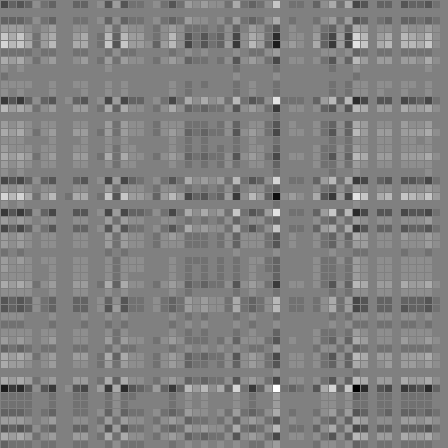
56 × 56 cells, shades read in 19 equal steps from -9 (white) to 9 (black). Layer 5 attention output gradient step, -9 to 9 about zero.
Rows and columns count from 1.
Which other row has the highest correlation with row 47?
10
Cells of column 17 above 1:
4
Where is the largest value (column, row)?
45, 49
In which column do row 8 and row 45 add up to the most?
35
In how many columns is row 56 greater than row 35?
24
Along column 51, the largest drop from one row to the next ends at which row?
14
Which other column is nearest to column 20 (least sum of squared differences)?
25
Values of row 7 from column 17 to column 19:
1 0 0
